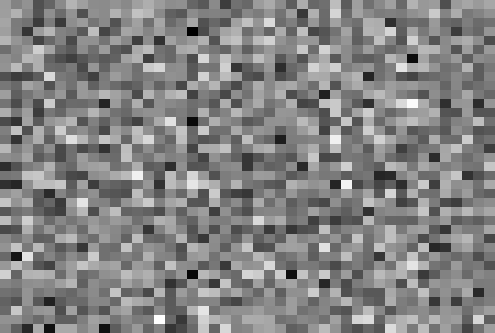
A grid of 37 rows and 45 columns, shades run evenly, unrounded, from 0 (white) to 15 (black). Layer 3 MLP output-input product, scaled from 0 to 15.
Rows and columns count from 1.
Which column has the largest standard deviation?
18
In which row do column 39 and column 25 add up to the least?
30
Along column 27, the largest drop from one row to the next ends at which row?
32
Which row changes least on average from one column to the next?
25
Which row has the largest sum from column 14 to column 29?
26
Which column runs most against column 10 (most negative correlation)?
21
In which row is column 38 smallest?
12
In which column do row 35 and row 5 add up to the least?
19
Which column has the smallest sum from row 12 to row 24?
13
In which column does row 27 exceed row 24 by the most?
39
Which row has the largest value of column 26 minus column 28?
16
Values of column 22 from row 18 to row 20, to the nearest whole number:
9 7 7
